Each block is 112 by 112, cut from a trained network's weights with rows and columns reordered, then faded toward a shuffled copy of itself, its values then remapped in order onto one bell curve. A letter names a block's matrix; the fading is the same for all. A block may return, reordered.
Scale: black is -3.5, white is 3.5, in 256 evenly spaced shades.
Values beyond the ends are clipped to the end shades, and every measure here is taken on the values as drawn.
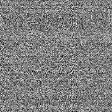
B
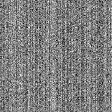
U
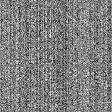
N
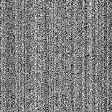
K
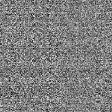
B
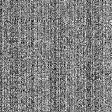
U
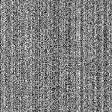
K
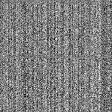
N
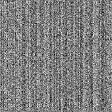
U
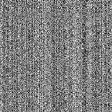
N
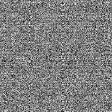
B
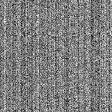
K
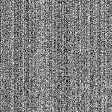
N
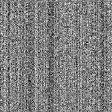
K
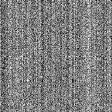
N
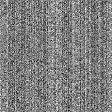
K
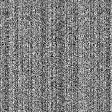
U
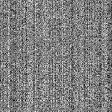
N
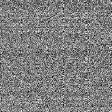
B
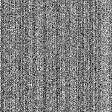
U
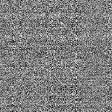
B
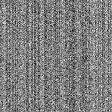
U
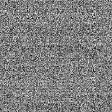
B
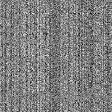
K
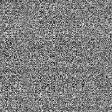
B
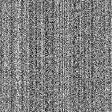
K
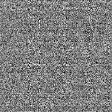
B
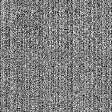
N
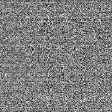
B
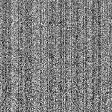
U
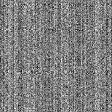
N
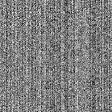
U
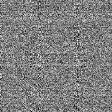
B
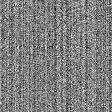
U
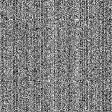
N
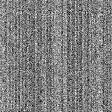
U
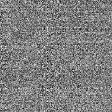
B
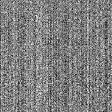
N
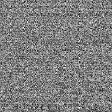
B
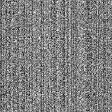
K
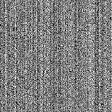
K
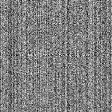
U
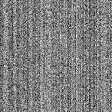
K
